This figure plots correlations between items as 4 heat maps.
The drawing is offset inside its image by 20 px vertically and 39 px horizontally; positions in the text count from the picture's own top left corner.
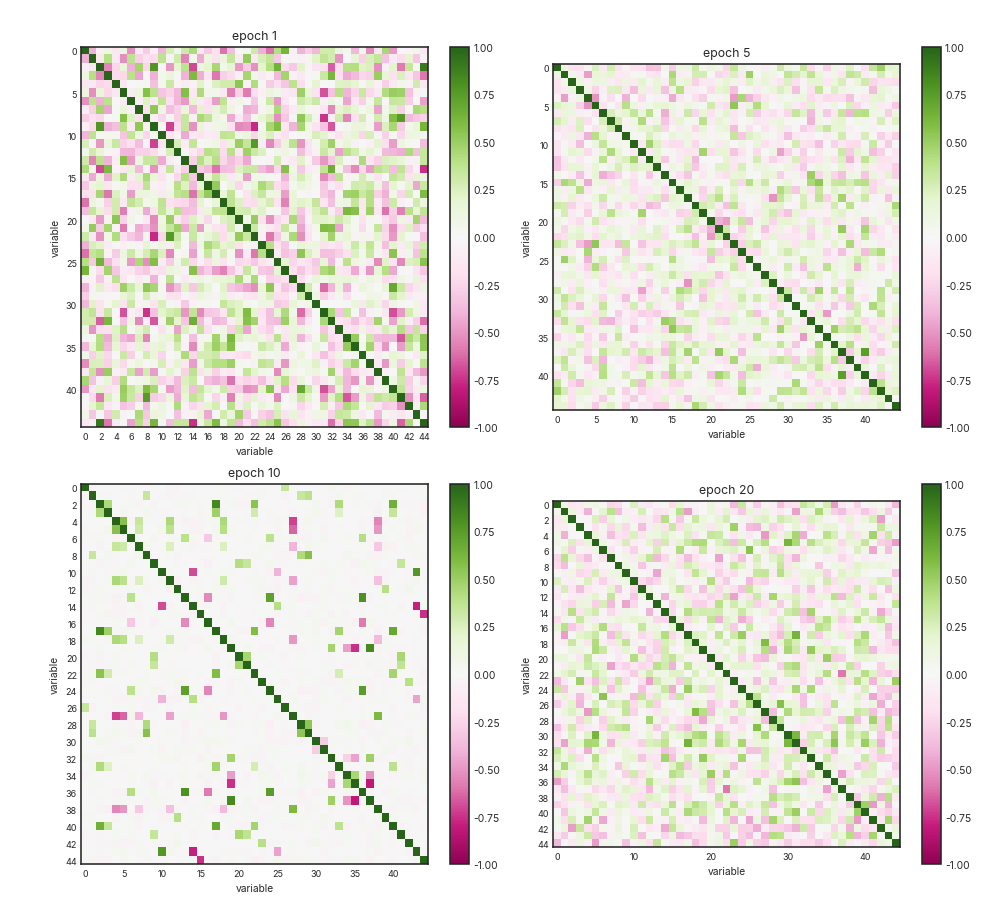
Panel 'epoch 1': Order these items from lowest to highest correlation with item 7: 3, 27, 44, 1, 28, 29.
3, 1, 27, 29, 28, 44
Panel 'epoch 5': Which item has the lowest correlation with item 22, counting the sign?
20
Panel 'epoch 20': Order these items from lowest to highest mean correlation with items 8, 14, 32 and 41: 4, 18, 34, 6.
6, 34, 4, 18
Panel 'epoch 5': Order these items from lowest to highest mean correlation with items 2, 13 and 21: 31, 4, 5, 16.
31, 4, 5, 16
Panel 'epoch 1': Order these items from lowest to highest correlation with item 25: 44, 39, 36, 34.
36, 39, 34, 44
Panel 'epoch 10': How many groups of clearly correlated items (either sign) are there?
12
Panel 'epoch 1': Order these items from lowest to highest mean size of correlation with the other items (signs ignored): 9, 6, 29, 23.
29, 23, 6, 9
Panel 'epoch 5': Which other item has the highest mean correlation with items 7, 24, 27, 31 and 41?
42
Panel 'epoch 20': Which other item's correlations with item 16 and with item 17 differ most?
1
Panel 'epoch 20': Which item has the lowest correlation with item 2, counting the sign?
42
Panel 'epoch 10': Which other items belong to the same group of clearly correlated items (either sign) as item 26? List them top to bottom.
0
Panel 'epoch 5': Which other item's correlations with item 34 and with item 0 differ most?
15
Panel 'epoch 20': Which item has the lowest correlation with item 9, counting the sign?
13
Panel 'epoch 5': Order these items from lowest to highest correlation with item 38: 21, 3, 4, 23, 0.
4, 21, 3, 0, 23
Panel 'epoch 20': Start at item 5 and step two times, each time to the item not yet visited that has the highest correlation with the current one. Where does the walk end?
31
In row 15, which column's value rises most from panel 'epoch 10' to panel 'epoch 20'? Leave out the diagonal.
44
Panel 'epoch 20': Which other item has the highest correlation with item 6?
25
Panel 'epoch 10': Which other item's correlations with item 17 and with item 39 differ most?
2
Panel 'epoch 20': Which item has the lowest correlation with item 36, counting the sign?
0
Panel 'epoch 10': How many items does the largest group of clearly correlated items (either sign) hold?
7
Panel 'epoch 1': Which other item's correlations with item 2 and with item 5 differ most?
41
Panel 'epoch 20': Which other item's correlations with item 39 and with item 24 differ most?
15
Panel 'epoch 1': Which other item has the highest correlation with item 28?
40
